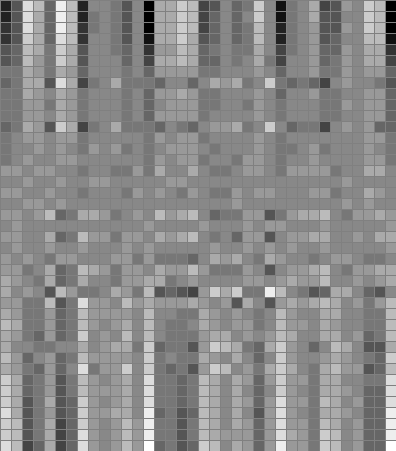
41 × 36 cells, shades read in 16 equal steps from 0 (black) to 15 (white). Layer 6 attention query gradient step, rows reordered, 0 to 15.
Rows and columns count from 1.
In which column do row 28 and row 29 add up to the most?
8
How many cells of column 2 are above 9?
8
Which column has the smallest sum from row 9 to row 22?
14
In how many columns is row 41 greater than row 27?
22
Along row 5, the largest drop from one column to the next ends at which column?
36
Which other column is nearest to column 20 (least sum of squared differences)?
31
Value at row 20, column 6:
6
